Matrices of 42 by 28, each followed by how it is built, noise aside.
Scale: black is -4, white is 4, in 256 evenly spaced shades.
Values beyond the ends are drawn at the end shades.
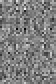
low rank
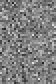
blocks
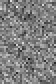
Toeplitz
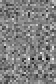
low rank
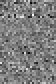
uneven rows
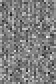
blocks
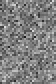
Hankel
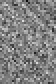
Toeplitz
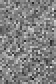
Hankel
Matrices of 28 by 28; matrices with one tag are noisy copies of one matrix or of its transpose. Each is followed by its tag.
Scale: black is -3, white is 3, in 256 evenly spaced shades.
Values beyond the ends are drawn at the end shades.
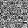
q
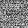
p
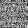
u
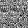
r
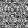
u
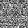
p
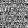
u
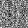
r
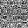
q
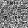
q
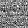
r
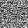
q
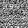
p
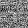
r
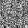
u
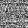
u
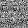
r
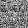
r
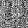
r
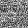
r
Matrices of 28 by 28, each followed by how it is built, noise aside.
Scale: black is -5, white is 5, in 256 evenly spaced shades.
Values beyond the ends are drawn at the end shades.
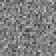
noise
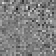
upper triangular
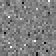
sparse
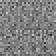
repeating columns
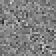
block diagonal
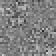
block diagonal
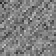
Hankel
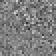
upper triangular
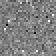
sparse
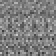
repeating columns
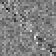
banded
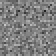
repeating columns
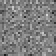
repeating columns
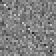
diagonal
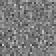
repeating columns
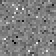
sparse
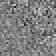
upper triangular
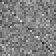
diagonal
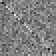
diagonal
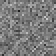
Hankel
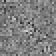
banded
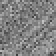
Hankel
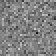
noise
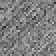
Hankel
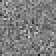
block diagonal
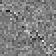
banded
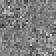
block diagonal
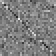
diagonal
